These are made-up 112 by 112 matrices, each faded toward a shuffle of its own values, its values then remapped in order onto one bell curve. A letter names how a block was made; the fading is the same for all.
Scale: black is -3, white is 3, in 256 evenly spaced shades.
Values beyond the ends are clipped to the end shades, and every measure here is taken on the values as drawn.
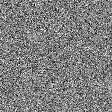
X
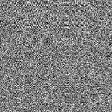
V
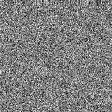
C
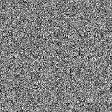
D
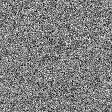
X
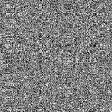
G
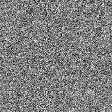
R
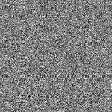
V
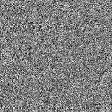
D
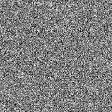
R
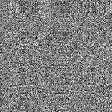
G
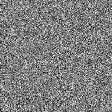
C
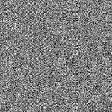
G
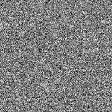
R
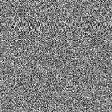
G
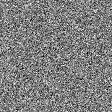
X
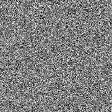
C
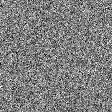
X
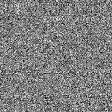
R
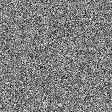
X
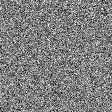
X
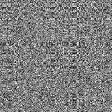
V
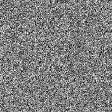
R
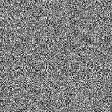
G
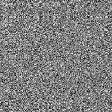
G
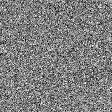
X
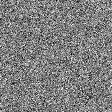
X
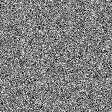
X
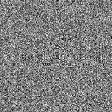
R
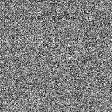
R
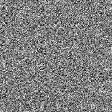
R
